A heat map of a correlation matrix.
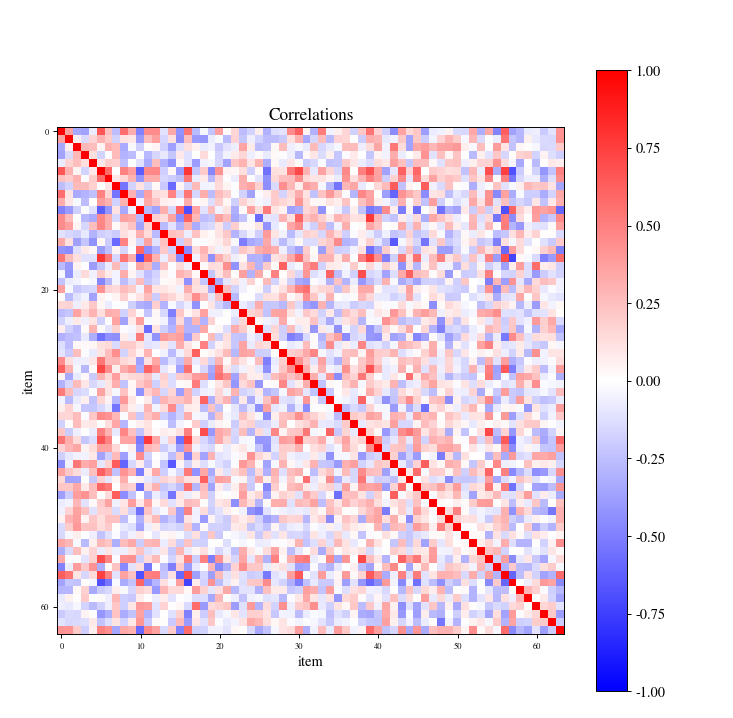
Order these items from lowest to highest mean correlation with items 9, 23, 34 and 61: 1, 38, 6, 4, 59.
1, 59, 4, 6, 38
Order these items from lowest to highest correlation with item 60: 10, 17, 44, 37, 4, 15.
4, 44, 15, 37, 10, 17
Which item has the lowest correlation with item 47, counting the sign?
22
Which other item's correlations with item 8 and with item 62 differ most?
16
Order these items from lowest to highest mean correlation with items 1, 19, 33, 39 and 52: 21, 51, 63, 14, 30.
21, 51, 14, 30, 63
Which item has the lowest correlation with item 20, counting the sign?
55
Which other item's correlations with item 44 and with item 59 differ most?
18
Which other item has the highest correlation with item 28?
17
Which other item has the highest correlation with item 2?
42
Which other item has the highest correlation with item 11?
39
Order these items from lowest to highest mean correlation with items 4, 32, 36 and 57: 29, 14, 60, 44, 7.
14, 44, 29, 60, 7
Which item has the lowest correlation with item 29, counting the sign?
26
